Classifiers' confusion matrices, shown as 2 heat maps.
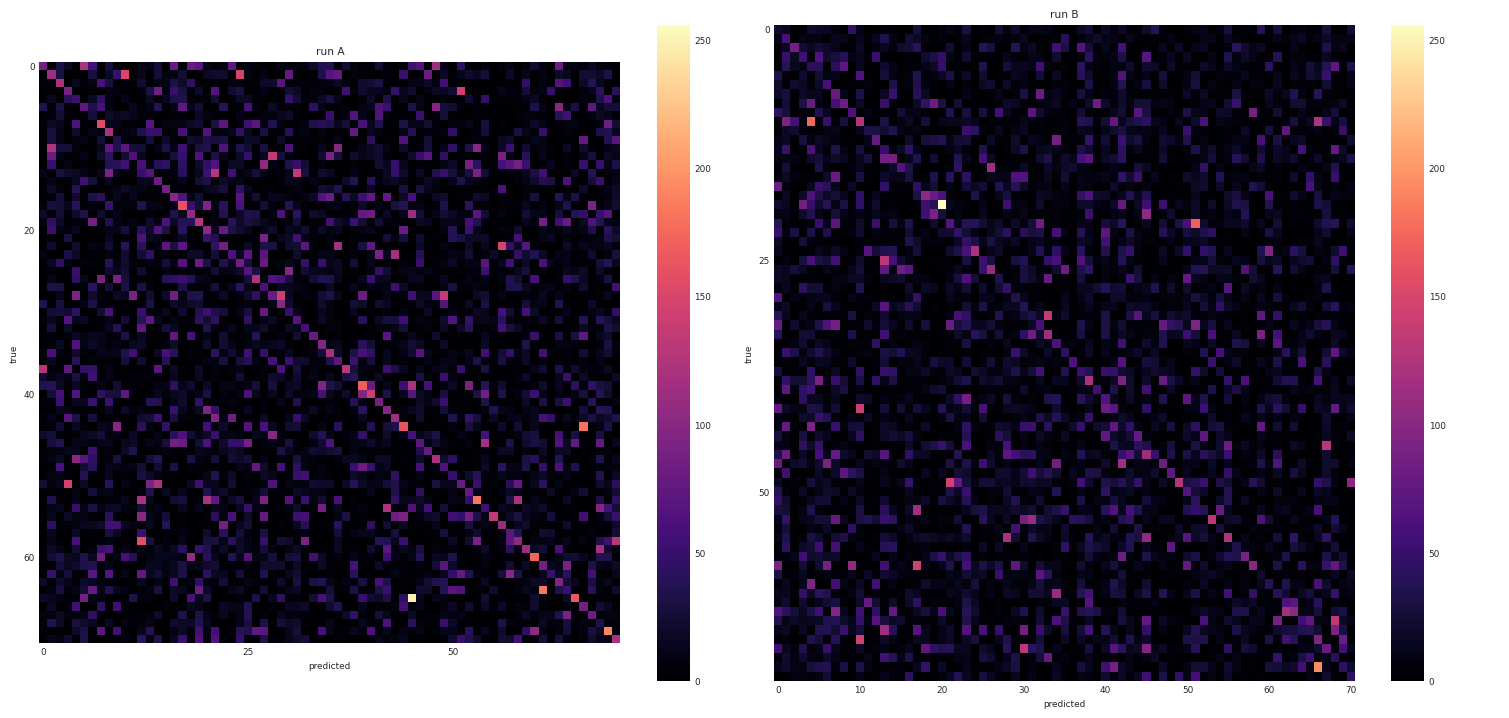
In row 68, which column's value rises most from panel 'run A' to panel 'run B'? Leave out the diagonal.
33
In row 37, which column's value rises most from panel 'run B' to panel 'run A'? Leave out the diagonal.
0
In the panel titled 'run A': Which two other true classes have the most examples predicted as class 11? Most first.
28, 35
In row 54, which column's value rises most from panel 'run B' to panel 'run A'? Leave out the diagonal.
42
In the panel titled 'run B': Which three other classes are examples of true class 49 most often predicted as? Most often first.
21, 70, 22
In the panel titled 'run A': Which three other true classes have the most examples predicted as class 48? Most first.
0, 5, 28
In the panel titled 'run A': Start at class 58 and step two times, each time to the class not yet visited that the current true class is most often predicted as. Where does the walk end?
27
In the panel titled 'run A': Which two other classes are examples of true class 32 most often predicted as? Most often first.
12, 56
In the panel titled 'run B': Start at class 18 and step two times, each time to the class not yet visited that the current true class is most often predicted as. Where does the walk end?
20
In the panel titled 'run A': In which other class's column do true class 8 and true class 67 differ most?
64
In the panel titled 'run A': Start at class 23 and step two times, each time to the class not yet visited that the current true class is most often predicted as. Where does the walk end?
21
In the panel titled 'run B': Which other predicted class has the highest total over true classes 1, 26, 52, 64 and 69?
66
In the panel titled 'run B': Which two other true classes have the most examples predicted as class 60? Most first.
24, 18
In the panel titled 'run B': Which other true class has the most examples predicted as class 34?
61
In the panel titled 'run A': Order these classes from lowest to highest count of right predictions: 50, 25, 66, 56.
50, 25, 66, 56
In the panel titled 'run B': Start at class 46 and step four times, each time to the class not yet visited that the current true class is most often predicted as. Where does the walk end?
13
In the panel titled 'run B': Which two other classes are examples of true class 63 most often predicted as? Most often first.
62, 7
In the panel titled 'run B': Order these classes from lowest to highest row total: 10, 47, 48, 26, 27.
27, 48, 47, 26, 10
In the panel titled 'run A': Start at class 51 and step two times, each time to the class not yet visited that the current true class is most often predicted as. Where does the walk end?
14
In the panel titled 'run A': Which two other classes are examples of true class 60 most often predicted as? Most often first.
18, 7
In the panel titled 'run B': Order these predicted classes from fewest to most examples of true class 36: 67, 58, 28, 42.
58, 28, 67, 42
